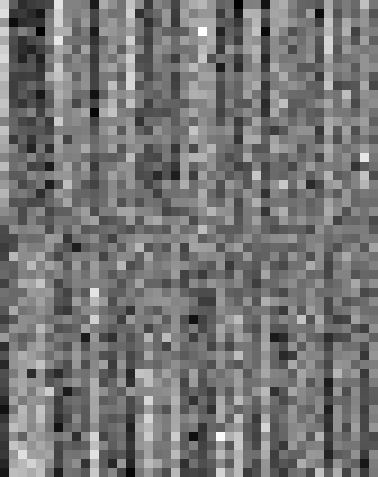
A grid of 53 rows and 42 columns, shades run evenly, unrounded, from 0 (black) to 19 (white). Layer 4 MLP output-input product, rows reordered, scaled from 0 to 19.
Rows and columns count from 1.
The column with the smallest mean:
30
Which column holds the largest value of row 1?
7
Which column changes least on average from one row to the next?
20
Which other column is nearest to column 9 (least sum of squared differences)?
14
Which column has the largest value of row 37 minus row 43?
37
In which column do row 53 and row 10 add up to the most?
13
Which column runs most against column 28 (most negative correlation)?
36
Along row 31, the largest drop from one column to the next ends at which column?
21
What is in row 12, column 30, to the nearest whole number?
3
